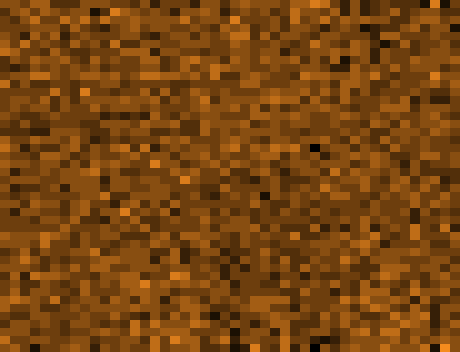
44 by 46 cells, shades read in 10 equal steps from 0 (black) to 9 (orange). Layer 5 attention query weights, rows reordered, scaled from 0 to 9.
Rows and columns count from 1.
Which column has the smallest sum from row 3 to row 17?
38
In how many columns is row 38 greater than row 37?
23
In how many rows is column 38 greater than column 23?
20
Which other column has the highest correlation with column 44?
22
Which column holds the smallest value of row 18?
10
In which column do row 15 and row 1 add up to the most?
44
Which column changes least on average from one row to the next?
25
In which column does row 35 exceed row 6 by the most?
39
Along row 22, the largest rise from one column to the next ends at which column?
34
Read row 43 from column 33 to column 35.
1 2 4
